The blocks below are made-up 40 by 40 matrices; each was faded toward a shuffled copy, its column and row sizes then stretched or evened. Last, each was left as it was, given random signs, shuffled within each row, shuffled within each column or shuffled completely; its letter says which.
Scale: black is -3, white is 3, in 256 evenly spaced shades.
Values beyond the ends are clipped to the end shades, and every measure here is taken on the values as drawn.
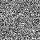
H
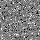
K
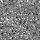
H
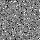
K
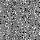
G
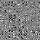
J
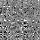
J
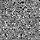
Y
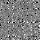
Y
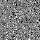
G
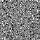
G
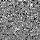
H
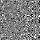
Y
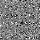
Y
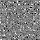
H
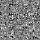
Y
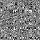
J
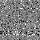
H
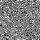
H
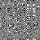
J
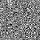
J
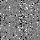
G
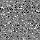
H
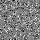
K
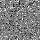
H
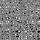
J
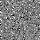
G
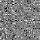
J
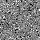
K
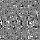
J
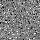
K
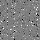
G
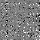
Y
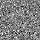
H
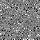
H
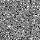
H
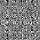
J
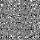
Y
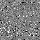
H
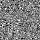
H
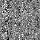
G
